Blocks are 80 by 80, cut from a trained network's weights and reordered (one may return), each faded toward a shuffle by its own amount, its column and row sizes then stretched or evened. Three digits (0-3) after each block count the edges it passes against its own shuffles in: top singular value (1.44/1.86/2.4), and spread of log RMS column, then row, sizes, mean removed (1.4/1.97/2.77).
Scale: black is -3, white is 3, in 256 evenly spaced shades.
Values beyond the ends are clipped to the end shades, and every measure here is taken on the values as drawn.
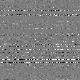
2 0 3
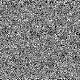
1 0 2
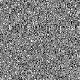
2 1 0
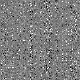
0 3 1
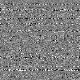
0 1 3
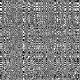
3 3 1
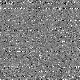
0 0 2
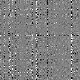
2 3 2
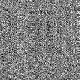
2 0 0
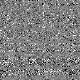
0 1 3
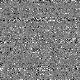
0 1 3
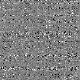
0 2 3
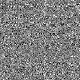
1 0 2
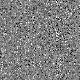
0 2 0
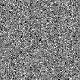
1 1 0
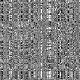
3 3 1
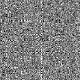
2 2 1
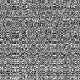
3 1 2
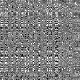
3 3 1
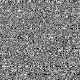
0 0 3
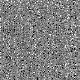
0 2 0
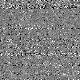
0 0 3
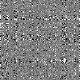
1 3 3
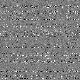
0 1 3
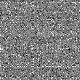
2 1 1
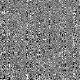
0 3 2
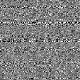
2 0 3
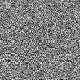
2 0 1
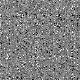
0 2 1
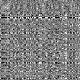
3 0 3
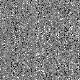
1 2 0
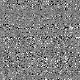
0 2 3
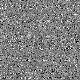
0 0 2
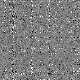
0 2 2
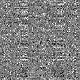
2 2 0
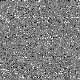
0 0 2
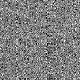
2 2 0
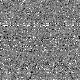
1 0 2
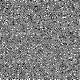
1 0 1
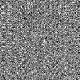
2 1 1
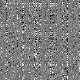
2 3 0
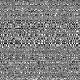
3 0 3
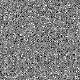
0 1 2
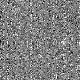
1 2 0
